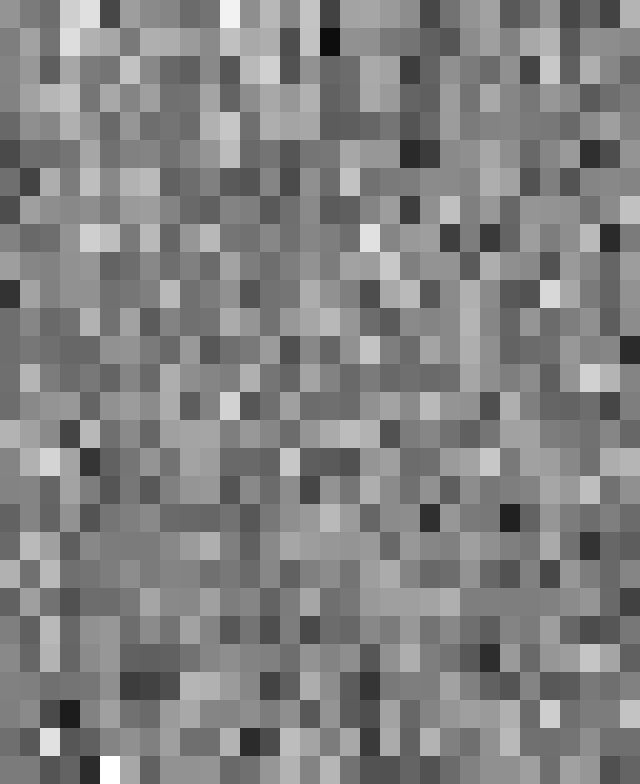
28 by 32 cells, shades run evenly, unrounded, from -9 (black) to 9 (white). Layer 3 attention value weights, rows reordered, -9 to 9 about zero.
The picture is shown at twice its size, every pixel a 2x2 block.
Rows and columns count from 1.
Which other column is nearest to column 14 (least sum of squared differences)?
7
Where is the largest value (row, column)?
28, 6
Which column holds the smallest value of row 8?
21
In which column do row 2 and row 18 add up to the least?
17
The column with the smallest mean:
31
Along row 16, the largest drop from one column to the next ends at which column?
20
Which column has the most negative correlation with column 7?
10
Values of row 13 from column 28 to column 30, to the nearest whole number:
-1 2 0
